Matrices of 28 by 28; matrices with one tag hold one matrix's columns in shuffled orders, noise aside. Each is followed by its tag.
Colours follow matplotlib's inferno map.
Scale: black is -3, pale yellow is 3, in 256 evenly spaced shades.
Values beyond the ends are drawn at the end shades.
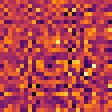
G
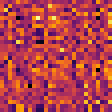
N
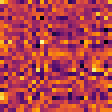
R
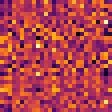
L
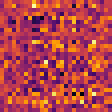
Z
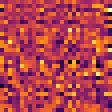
G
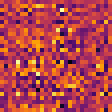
G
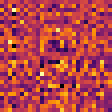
G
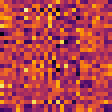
N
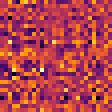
R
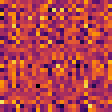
N
